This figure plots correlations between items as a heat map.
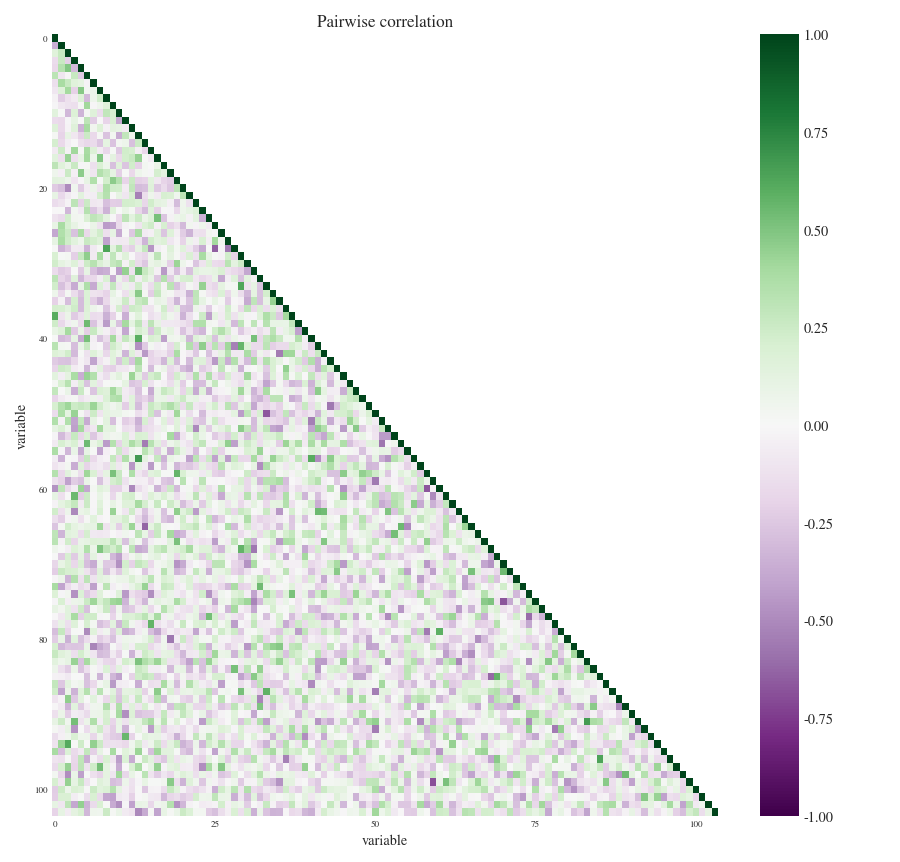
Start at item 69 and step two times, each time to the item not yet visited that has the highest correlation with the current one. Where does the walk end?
96
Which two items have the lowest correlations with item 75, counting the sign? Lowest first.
70, 31
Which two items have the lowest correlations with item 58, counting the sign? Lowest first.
60, 79
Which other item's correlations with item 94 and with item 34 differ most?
81
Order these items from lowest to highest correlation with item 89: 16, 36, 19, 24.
16, 36, 24, 19
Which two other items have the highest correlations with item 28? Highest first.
8, 84
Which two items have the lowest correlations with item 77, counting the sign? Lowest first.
74, 52
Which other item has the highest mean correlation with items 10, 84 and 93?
89
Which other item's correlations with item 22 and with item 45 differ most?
30
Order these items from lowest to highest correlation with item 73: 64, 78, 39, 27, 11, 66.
64, 27, 78, 11, 39, 66
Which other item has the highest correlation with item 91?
83
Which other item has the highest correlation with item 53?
66
